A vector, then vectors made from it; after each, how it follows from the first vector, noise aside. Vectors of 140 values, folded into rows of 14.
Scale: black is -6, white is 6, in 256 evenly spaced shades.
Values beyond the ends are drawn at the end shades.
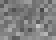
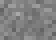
reversed, shrunk.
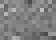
negated, partly zeroed.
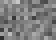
wrapped around.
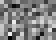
wrapped around, negated, scaled up.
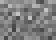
reversed.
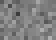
reversed, negated, partly zeroed.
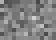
wrapped around.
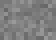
wrapped around, negated, shrunk.
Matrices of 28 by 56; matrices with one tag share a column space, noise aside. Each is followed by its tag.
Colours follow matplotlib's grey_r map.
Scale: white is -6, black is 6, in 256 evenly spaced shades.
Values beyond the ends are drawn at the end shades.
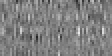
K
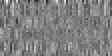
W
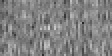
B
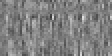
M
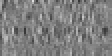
K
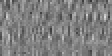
K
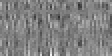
M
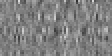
K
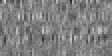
K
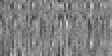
M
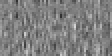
B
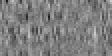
K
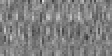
K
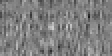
B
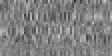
K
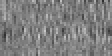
K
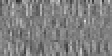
W
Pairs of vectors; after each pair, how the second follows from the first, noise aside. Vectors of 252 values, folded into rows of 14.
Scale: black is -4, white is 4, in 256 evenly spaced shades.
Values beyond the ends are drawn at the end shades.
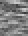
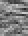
negated.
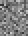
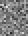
negated.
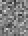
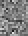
shuffled.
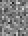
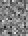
reversed, negated.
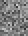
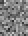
shuffled.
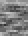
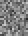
shuffled.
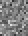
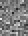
shuffled.
